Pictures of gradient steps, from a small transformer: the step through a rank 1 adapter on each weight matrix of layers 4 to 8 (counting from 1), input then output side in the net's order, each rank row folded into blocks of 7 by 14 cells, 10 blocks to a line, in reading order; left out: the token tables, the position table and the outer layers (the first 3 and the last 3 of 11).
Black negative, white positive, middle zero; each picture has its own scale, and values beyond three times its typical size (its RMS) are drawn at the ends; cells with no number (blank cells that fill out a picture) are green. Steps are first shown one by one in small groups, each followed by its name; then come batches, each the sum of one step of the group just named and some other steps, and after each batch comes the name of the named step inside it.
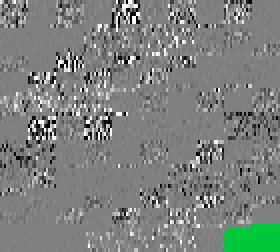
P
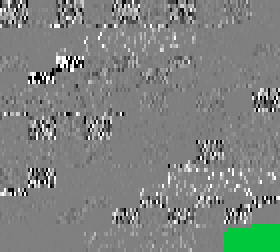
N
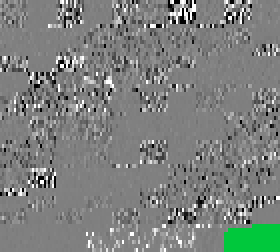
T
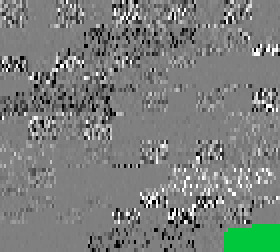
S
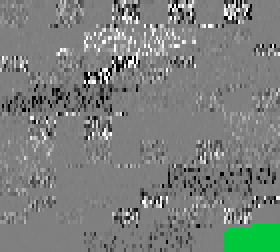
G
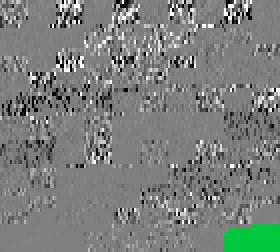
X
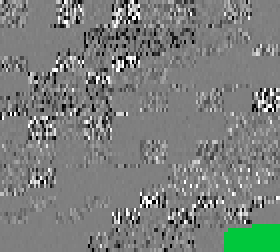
S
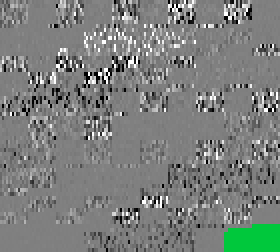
G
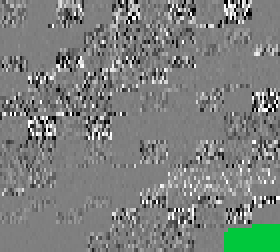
S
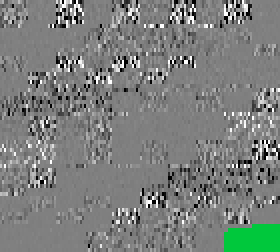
X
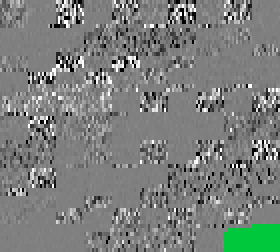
T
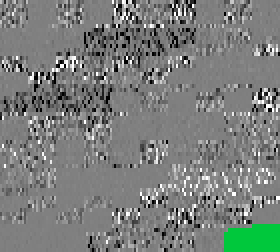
S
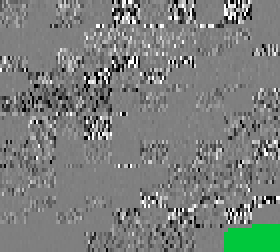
G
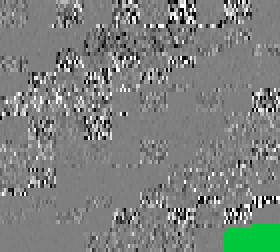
P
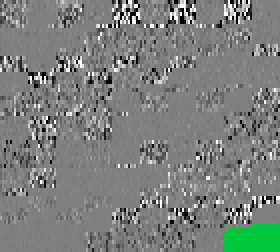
T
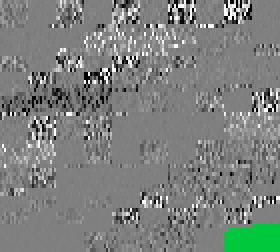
G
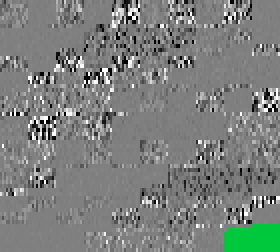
G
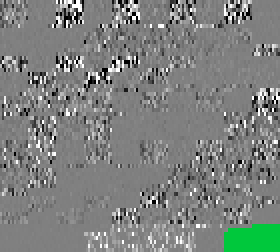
X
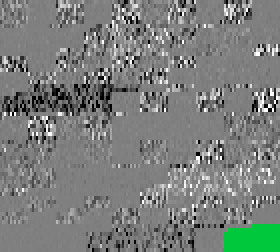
S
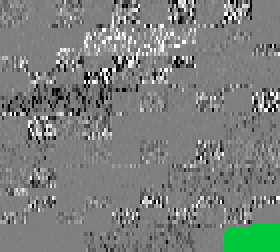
G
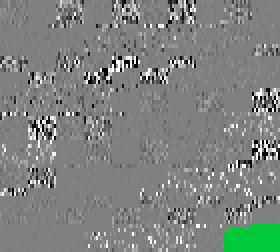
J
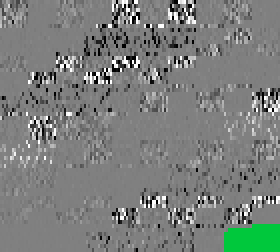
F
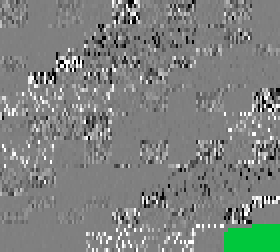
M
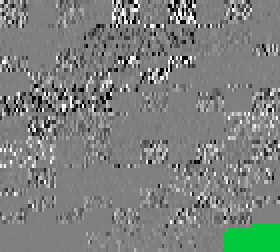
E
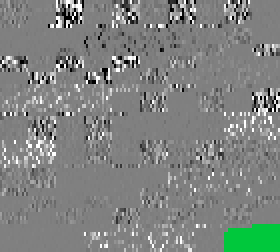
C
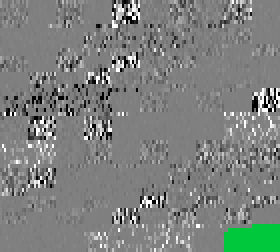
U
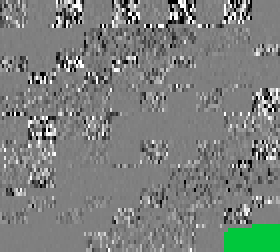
C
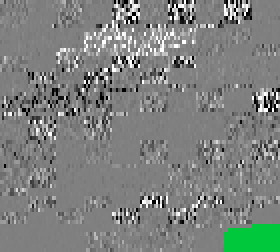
U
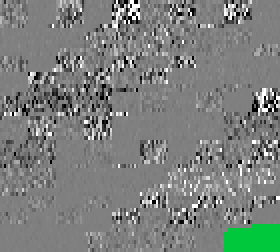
U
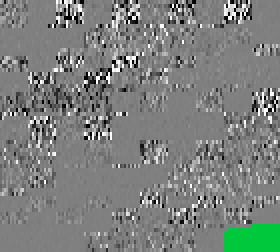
C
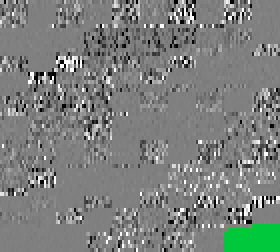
M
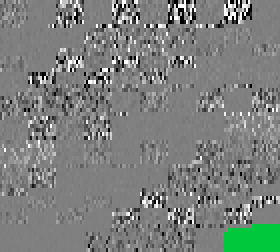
F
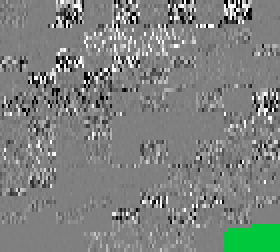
C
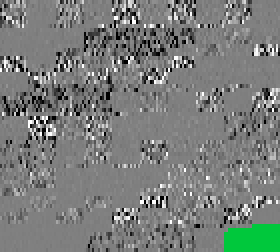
E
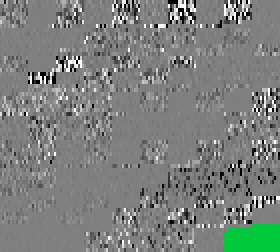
M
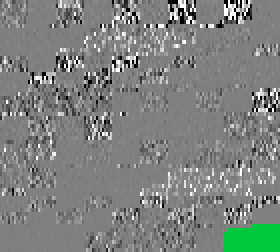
J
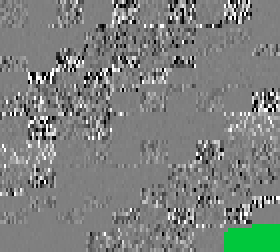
M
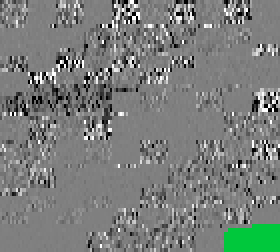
U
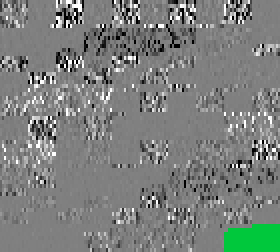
C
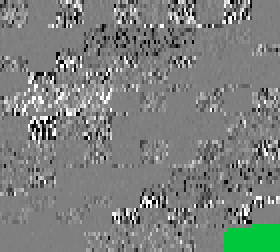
F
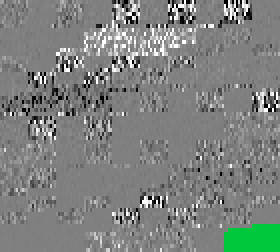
U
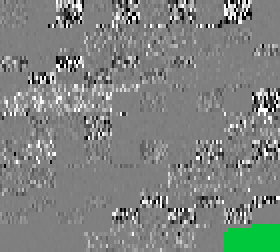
C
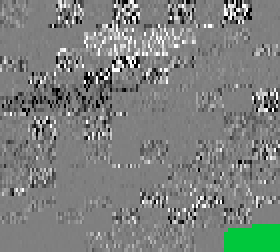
J
